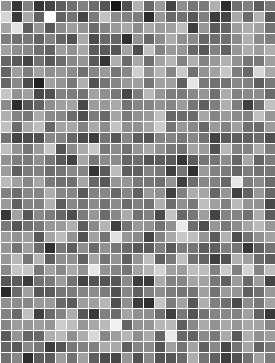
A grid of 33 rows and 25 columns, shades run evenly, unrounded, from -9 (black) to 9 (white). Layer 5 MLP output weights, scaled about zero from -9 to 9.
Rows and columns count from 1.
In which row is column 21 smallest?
1
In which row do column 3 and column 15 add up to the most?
25
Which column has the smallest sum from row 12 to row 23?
20
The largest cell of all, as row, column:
2, 5
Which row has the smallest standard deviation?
13
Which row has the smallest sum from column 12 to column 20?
15
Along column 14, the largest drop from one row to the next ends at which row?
26
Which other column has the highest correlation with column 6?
7
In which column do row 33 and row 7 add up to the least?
3
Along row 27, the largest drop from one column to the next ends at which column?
4
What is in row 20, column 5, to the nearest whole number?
0
